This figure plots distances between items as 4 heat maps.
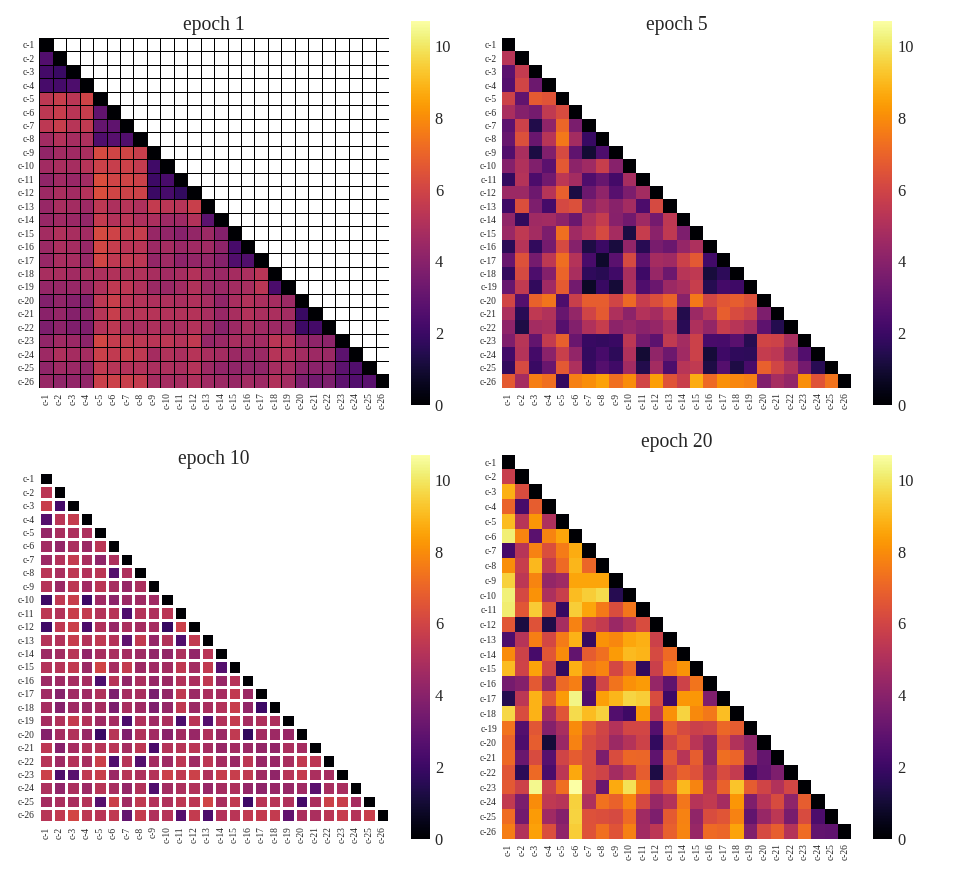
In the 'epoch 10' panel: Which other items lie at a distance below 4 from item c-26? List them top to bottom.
c-7, c-11, c-13, c-19
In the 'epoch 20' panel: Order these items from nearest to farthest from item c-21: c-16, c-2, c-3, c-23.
c-2, c-16, c-23, c-3
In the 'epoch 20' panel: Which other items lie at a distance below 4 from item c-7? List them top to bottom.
c-1, c-13, c-16, c-17
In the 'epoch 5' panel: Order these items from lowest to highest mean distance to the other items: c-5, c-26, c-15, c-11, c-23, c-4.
c-11, c-23, c-4, c-15, c-5, c-26
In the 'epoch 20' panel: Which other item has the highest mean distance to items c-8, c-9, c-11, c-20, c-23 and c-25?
c-6
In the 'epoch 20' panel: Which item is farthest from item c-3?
c-23
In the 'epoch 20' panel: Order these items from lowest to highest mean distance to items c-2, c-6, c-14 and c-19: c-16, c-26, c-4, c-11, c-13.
c-4, c-16, c-26, c-13, c-11
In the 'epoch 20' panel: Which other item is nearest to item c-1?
c-17
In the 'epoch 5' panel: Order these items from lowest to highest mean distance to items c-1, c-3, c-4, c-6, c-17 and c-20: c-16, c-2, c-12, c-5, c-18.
c-16, c-18, c-12, c-2, c-5
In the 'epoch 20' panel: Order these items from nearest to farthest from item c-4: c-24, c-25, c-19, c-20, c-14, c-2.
c-20, c-2, c-19, c-25, c-24, c-14
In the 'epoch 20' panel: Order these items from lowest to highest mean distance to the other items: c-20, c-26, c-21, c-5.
c-20, c-21, c-5, c-26
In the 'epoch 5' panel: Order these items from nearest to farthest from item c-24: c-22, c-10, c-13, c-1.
c-1, c-13, c-22, c-10
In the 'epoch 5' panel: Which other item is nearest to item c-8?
c-17
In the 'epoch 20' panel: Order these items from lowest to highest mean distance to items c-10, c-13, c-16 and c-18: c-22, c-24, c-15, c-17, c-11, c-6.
c-22, c-17, c-24, c-15, c-11, c-6
